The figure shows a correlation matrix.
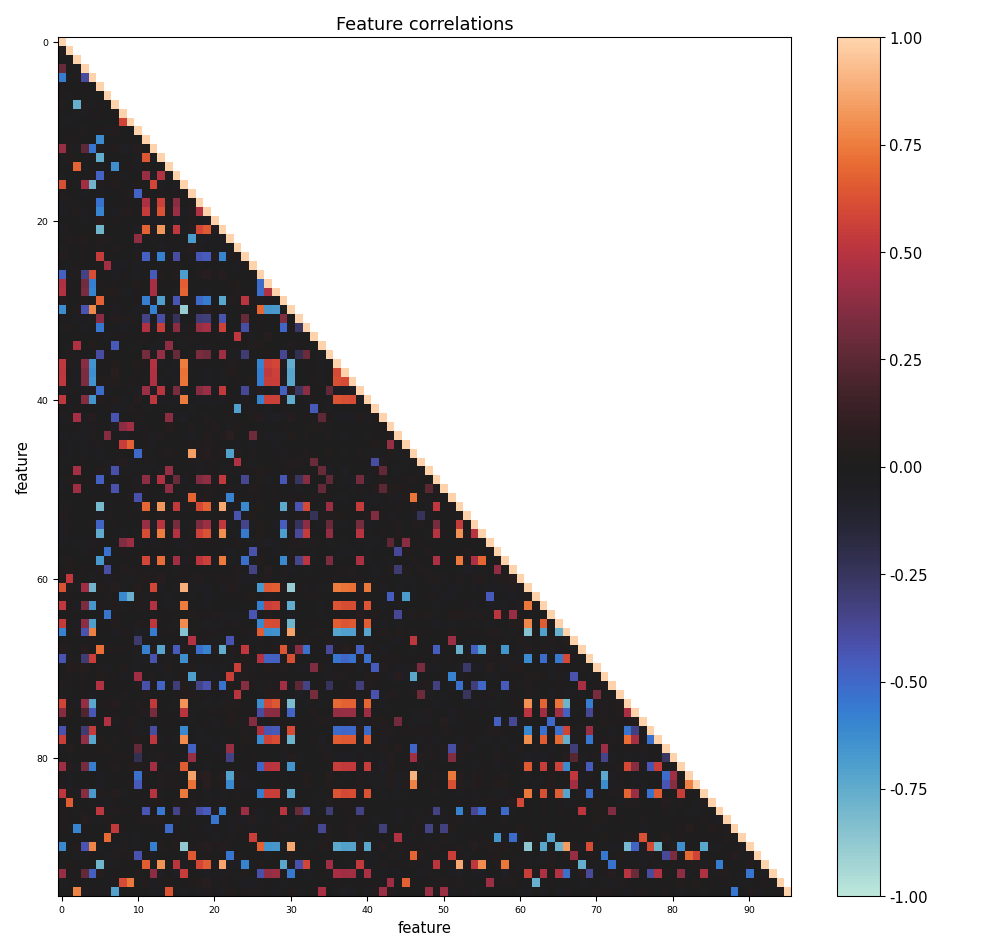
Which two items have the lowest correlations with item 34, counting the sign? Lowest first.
7, 88
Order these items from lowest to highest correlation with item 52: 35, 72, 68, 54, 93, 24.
68, 24, 72, 93, 35, 54
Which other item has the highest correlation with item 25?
89
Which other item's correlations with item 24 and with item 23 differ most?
41
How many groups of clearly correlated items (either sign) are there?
9
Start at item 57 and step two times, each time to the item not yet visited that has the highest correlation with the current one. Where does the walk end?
59
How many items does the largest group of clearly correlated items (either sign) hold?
26
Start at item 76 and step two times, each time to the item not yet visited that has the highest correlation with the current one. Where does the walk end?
6
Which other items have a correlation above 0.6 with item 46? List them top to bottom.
17, 51, 82, 83, 91
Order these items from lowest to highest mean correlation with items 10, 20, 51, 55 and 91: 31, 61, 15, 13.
31, 61, 15, 13
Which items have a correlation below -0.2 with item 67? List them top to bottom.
10, 22, 71, 79
